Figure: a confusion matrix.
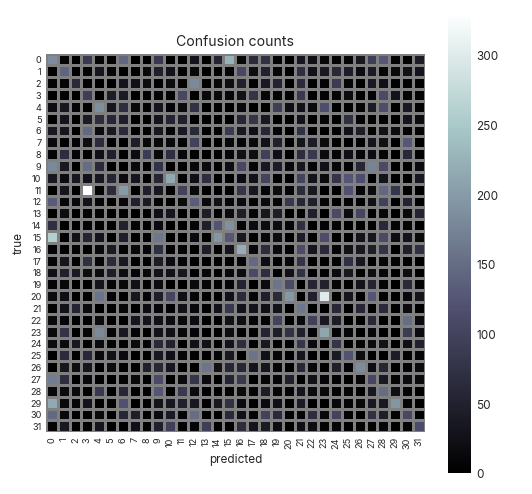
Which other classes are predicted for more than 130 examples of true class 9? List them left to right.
0, 3, 27
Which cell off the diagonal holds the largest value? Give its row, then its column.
11, 3
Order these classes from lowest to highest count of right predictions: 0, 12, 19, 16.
12, 19, 0, 16
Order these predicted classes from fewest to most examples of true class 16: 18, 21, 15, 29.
29, 15, 18, 21
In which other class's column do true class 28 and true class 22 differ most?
30
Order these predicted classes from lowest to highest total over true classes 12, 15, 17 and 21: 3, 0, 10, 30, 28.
10, 30, 3, 28, 0
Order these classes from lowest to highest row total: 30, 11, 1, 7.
7, 1, 30, 11
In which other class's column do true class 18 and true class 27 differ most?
0
